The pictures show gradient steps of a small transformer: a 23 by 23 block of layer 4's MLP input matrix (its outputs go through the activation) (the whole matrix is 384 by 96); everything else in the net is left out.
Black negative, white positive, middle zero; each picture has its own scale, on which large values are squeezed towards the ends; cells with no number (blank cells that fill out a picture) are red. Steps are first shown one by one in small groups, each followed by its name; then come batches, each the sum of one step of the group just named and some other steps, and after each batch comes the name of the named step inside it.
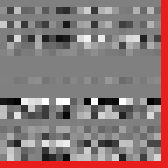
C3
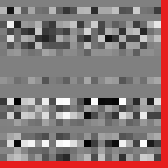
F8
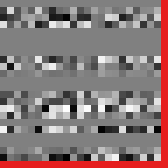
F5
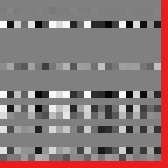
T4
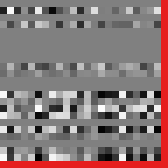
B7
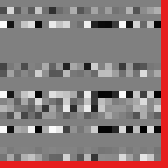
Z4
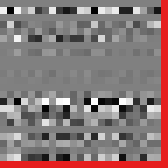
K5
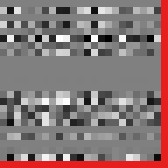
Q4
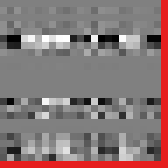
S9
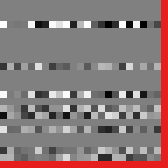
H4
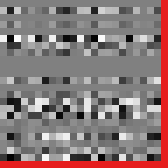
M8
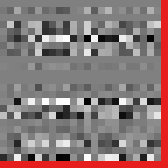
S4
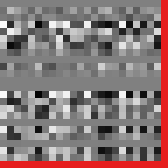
T4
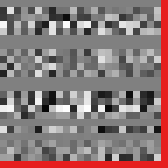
F5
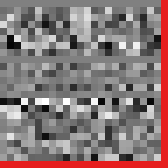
C3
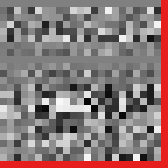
S4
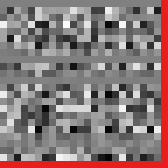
H4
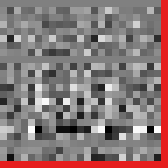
M8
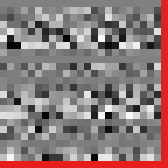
Z4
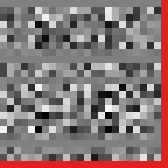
Z4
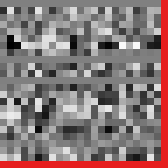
B7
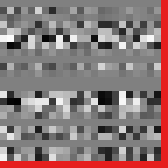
B7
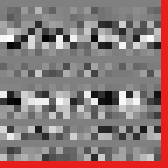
Z4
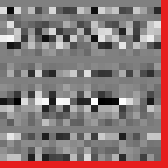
K5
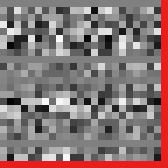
Q4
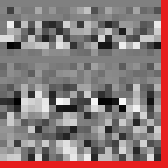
F8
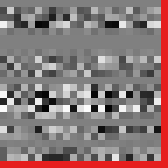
F5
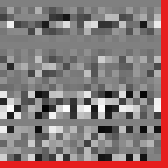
F5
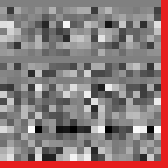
H4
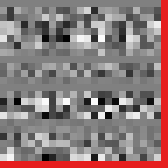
C3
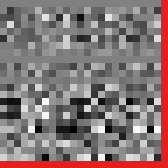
F8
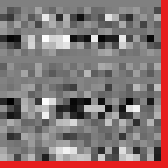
S9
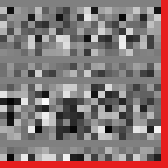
Q4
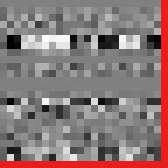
S9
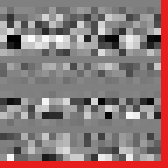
S9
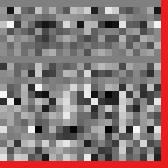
F8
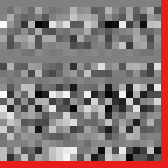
T4
